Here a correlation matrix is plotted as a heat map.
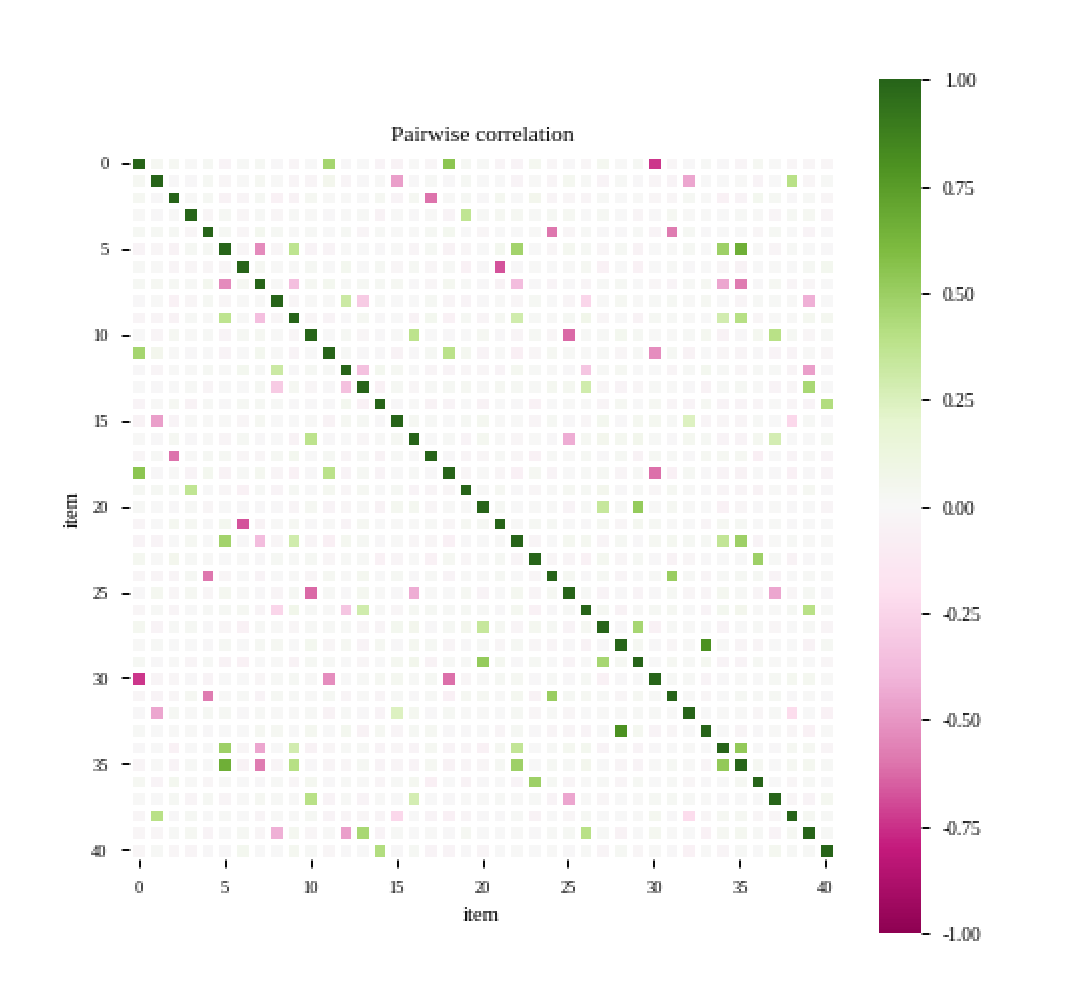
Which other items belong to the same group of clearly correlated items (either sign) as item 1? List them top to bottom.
15, 32, 38
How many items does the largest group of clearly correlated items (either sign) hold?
6
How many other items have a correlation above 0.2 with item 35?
4
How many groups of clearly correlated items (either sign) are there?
13
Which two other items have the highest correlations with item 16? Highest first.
10, 37
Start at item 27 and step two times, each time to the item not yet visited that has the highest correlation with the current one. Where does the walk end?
20
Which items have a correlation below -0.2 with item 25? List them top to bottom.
10, 16, 37
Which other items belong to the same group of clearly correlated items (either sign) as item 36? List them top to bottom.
23
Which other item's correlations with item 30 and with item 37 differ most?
0
